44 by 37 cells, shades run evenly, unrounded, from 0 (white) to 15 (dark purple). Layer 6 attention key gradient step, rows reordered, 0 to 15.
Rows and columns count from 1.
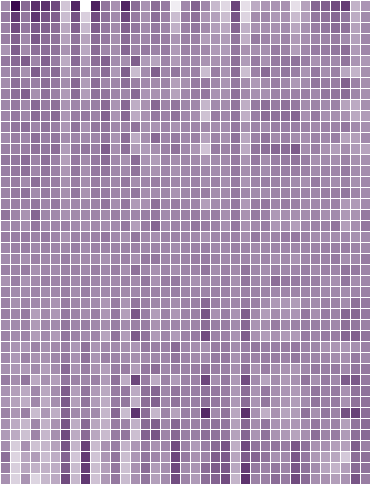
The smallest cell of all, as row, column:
1, 9
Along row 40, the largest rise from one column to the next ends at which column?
15
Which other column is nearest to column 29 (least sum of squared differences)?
28
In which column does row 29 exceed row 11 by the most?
21
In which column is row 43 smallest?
2
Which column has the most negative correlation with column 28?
20
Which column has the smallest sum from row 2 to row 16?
25
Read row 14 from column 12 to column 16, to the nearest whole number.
7 9 6 6 7
